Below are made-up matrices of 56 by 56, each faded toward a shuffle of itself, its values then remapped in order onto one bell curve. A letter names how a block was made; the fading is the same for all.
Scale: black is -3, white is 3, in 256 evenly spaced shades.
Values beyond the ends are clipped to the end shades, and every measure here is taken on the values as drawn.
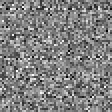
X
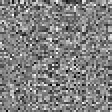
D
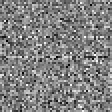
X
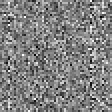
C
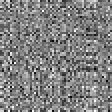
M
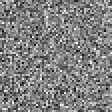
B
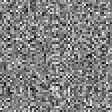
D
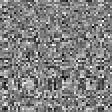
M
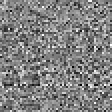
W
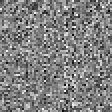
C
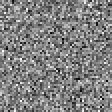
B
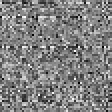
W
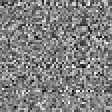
W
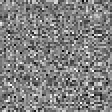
D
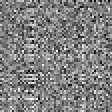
D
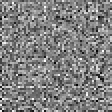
D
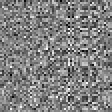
D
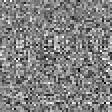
W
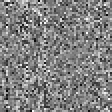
C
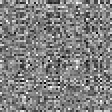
M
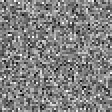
B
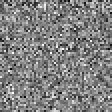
X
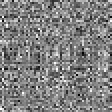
M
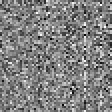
C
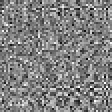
D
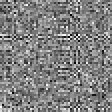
M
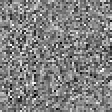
C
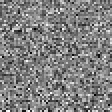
X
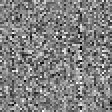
C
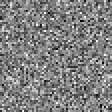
B
